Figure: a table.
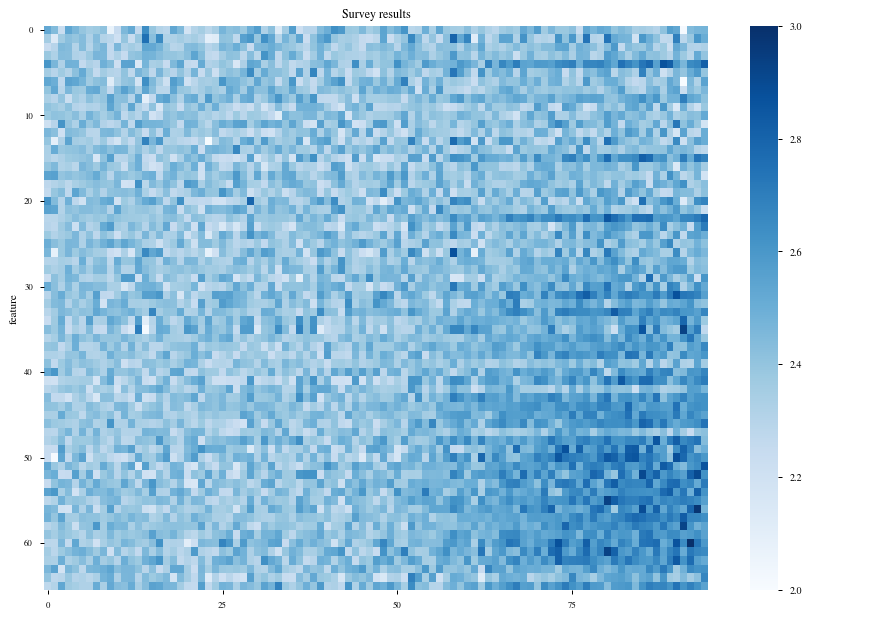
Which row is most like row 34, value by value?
8
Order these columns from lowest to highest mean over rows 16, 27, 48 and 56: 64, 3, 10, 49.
3, 49, 10, 64
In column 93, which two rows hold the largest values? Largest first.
56, 52
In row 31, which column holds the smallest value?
19
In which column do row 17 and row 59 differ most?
86
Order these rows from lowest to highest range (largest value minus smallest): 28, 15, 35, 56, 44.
28, 44, 15, 56, 35
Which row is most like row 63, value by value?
40
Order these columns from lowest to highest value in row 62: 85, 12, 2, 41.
41, 12, 2, 85
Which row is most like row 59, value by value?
45
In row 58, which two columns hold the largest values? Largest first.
91, 74
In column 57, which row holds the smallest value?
9
